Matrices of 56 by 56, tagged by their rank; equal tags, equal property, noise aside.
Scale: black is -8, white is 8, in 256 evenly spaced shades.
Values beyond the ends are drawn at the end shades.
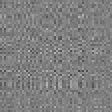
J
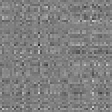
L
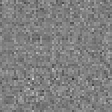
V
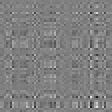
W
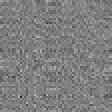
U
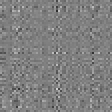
L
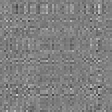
J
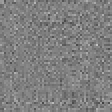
V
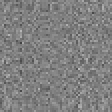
V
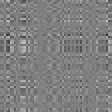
W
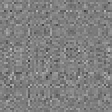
L
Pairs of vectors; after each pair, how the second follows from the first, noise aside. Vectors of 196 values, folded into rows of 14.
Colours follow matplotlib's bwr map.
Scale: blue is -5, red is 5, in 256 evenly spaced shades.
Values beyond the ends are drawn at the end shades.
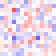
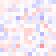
reversed, shrunk.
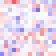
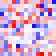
reversed, scaled up.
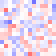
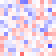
reversed, negated.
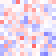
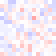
reversed, shrunk.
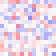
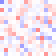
reversed, partly zeroed.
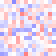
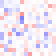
wrapped around, negated, partly zeroed.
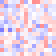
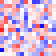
negated, scaled up.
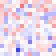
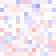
reversed, shrunk.
